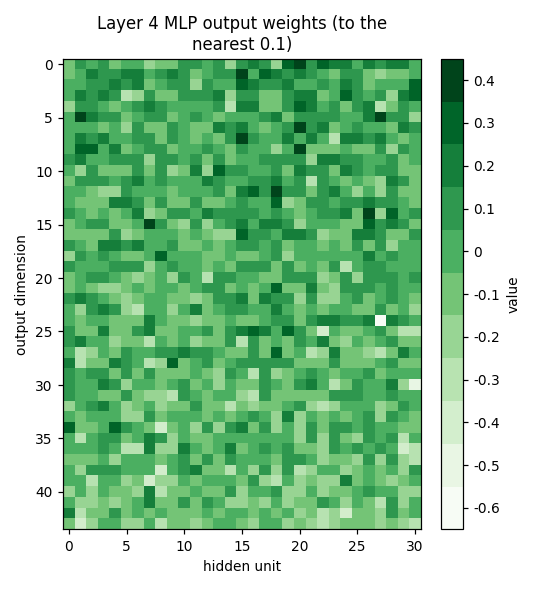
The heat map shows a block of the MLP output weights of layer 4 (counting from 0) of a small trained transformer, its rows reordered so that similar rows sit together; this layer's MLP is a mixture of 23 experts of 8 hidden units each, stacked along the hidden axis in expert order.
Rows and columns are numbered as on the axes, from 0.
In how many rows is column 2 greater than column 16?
15
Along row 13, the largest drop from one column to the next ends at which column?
19
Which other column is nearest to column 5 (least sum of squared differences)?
6
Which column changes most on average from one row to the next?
27
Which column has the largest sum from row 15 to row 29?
18
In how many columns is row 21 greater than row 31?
11
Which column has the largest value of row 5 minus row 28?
1
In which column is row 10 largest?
13
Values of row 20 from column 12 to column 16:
-0.3 0.1 0.1 0 0
